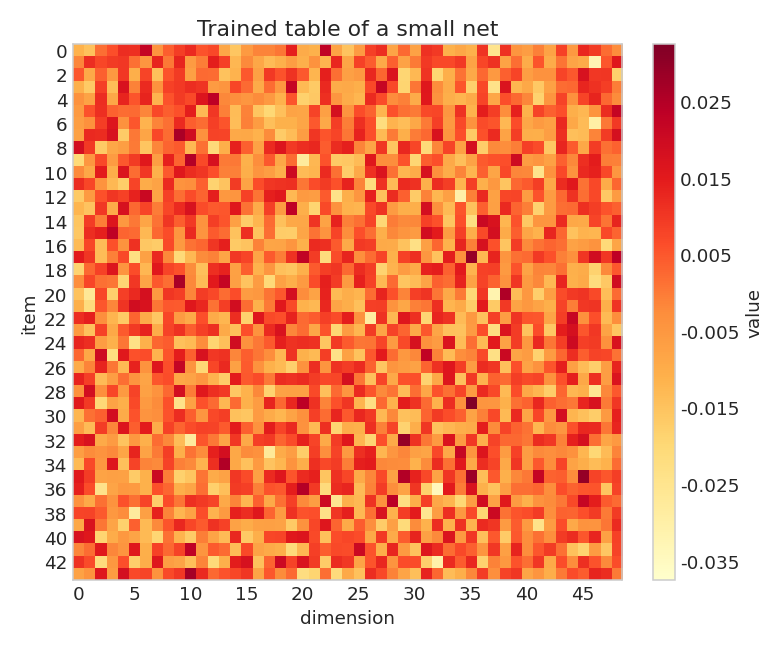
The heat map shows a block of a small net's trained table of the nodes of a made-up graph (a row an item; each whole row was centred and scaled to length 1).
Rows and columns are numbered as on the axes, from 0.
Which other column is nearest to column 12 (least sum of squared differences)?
36
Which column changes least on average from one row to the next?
8
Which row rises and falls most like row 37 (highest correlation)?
31
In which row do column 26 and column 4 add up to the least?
22
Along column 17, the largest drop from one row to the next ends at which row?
33
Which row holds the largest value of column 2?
25
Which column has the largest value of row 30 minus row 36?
32
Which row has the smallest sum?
16
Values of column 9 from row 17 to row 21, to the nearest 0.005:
-0.02 0.005 0.025 0.01 0.005
